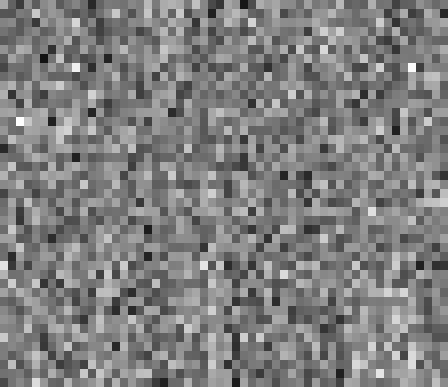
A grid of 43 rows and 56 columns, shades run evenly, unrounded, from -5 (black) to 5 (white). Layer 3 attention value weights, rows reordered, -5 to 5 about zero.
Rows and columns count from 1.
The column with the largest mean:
52
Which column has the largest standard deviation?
50
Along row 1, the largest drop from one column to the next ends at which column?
31
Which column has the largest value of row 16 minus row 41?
8
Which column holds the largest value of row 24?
47
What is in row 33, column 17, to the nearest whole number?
-3
